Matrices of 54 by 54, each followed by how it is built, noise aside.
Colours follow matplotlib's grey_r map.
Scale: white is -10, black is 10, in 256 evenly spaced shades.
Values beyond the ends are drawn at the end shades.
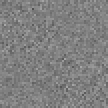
block diagonal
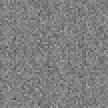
repeating rows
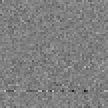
uneven rows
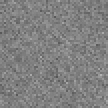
Toeplitz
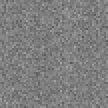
repeating rows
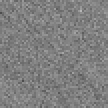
Toeplitz
